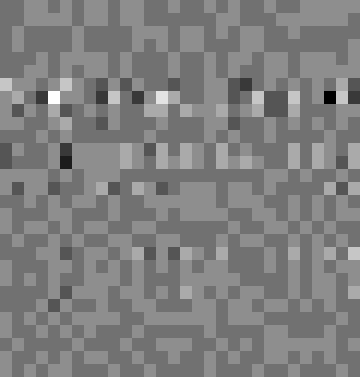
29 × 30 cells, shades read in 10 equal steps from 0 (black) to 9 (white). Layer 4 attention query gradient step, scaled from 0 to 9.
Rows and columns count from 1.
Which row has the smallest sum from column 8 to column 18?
7
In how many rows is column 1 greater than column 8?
5
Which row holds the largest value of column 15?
8
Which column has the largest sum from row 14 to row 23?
30
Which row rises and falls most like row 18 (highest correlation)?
28
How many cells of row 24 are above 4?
13
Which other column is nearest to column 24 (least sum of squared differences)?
26
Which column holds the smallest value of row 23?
6
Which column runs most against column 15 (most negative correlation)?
12
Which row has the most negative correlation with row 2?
4
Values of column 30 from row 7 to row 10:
3 2 5 4
